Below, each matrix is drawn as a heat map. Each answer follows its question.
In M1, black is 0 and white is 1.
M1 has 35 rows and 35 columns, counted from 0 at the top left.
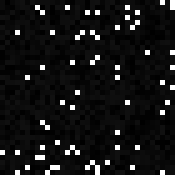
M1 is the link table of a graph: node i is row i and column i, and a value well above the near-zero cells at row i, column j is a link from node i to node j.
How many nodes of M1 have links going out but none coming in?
10
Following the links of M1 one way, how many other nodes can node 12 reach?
6
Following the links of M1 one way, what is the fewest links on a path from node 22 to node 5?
4
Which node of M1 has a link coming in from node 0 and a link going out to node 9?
node 34
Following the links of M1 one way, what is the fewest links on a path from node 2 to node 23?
6
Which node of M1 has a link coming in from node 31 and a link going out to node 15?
node 7
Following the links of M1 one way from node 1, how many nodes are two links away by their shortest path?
7
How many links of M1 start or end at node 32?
6
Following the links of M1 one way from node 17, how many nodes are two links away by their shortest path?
4
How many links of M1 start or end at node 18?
4
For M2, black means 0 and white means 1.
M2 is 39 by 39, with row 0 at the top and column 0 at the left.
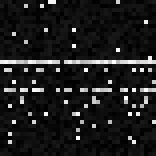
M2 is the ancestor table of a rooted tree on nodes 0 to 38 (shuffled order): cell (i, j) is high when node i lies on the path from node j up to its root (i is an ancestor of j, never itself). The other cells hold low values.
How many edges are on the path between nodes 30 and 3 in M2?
3
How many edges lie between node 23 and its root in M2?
5
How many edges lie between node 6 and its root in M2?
5
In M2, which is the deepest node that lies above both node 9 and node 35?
17
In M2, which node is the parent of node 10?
1
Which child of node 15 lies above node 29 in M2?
0
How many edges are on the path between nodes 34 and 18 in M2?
4
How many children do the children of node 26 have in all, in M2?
1
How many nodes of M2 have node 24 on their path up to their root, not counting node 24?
4
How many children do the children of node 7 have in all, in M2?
1
